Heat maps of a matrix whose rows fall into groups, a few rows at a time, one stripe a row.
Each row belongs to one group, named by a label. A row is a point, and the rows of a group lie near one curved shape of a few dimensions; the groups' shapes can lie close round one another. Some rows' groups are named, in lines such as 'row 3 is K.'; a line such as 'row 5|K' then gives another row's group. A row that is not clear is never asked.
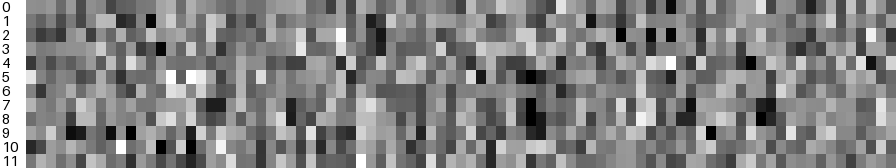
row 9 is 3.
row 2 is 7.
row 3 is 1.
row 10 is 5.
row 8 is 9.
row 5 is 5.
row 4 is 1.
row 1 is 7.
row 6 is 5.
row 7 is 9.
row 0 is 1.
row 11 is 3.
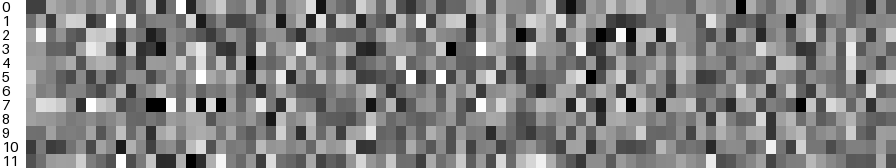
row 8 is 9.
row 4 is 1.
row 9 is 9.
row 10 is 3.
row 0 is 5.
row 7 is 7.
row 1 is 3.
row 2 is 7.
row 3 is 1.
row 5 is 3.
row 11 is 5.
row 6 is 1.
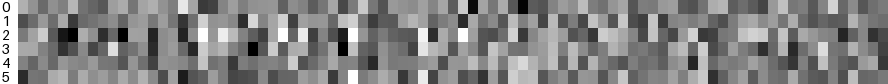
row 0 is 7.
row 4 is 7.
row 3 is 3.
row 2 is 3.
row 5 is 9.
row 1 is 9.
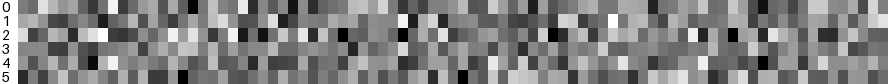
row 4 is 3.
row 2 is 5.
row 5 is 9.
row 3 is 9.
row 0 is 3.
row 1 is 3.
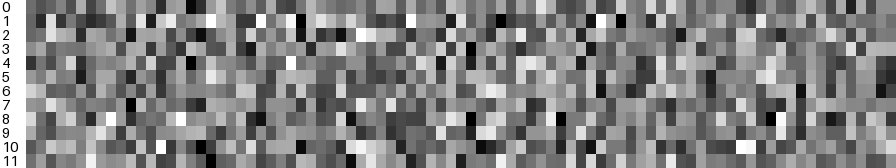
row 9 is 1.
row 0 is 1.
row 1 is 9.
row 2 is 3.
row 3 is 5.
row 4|9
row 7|3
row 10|3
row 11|9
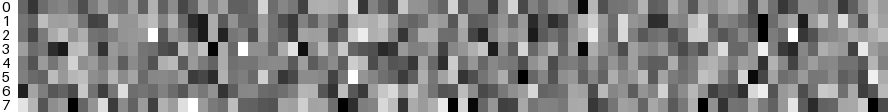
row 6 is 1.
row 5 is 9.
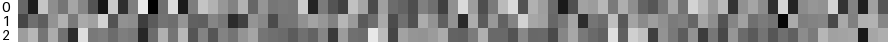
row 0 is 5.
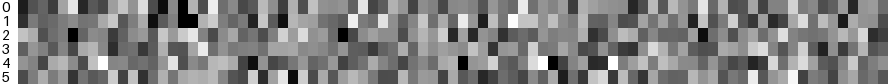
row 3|3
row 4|1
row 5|9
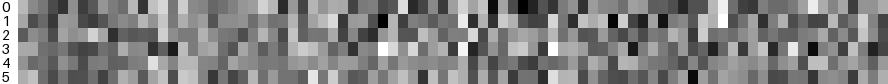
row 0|9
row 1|7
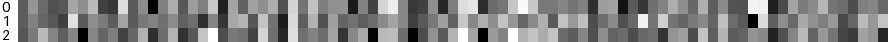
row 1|9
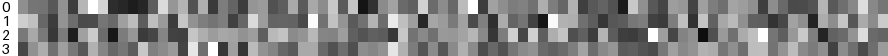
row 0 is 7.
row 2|3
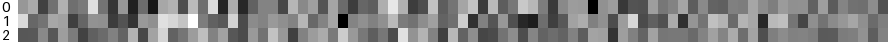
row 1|5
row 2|9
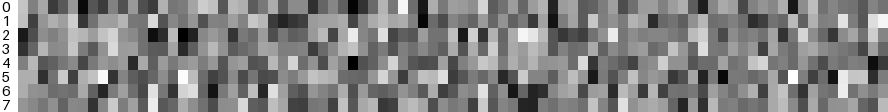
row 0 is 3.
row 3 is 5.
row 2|5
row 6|1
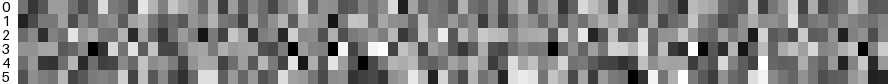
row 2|9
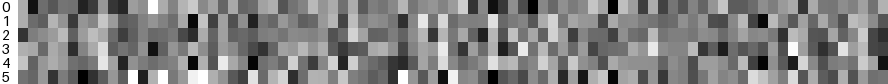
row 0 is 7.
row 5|9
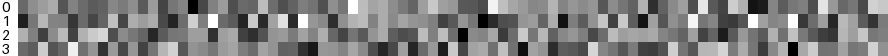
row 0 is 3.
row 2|5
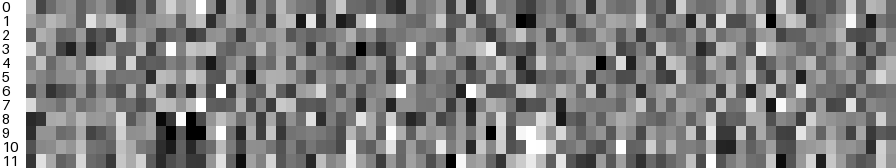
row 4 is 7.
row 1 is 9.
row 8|5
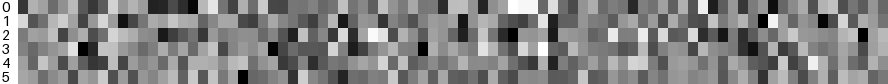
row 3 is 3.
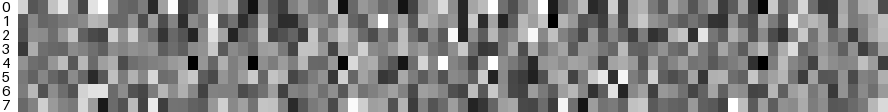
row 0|1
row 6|7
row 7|3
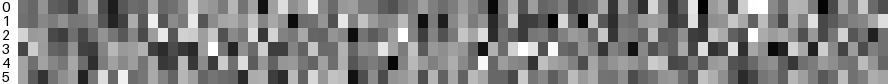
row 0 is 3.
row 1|3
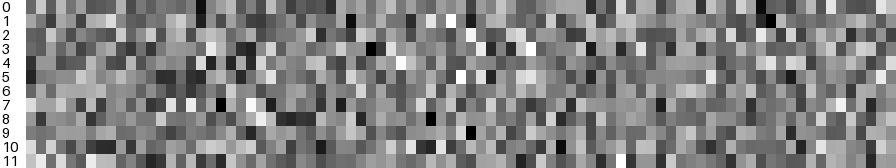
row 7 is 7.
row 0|3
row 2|5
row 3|7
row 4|1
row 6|9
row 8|3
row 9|5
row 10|3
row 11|7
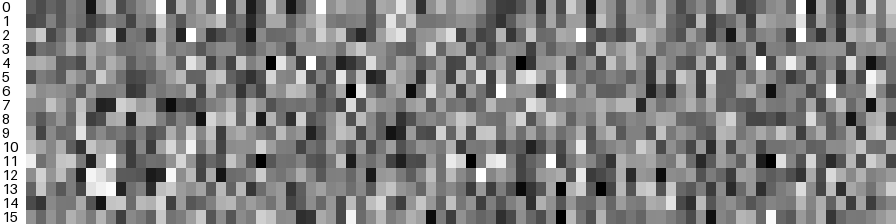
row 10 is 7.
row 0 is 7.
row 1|7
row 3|9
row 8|1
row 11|1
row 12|7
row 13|7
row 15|3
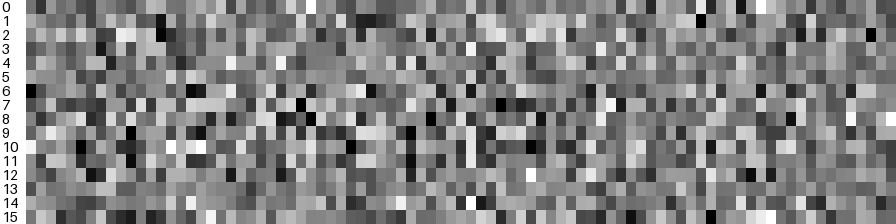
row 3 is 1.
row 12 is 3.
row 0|3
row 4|3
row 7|9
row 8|3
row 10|5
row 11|3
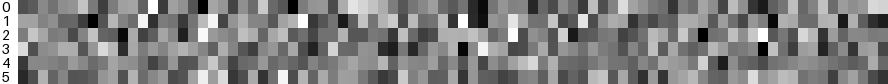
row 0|3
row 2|3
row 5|9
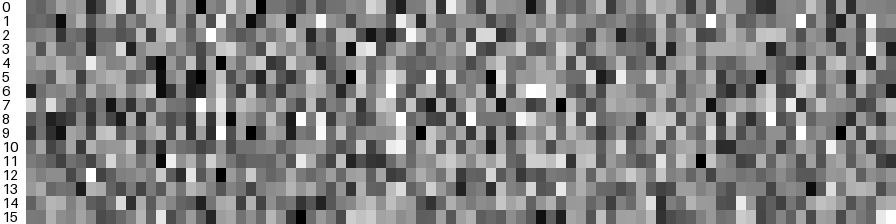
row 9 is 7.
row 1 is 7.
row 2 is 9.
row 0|1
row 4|7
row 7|3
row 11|3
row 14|3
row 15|3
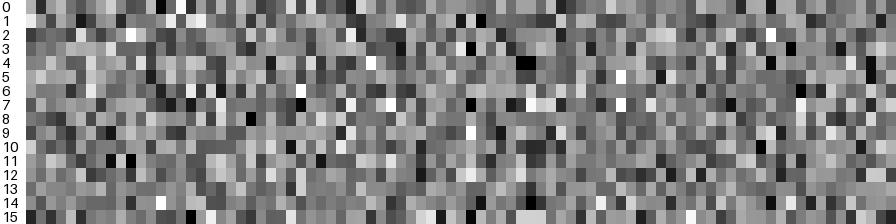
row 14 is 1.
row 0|5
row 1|5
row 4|9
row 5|7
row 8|7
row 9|1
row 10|9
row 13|9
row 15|9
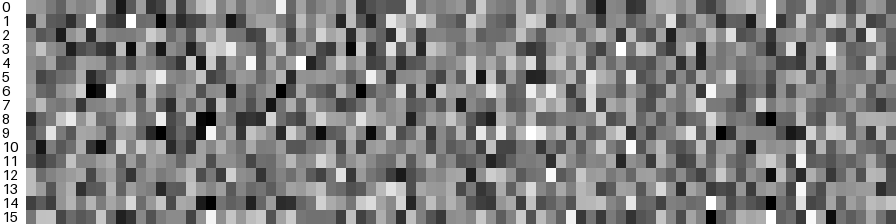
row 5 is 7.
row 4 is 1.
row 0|3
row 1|1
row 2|7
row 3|3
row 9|7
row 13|5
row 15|3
